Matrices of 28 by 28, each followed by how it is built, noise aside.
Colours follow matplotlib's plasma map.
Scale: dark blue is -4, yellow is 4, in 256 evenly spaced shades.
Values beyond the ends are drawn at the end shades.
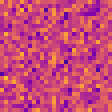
repeating rows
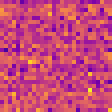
blocks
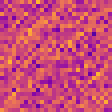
Hankel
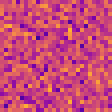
repeating rows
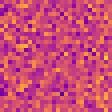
repeating rows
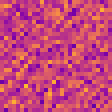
Hankel
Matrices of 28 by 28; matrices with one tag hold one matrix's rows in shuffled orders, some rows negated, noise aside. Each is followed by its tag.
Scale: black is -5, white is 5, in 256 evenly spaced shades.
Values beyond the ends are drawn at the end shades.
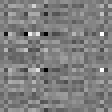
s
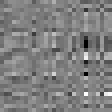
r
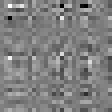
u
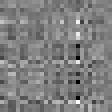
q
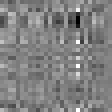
q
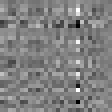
q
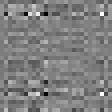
s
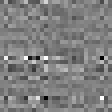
s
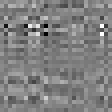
s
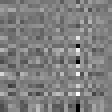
q
